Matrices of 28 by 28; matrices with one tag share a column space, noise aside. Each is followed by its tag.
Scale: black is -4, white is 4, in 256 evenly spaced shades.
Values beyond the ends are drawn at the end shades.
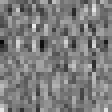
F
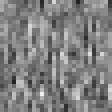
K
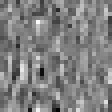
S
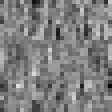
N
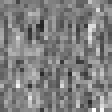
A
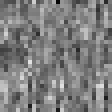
N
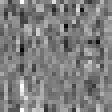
F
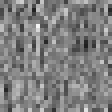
F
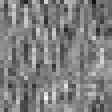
N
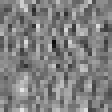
F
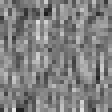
S
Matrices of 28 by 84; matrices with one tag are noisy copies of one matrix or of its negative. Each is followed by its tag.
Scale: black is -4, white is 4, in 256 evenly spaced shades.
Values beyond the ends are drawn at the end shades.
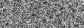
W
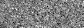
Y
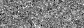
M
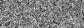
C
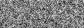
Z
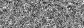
W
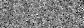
W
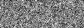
Z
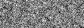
W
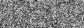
Z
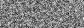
C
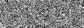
Y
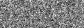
Z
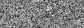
M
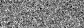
C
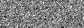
C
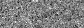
M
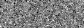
W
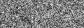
M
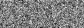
Z
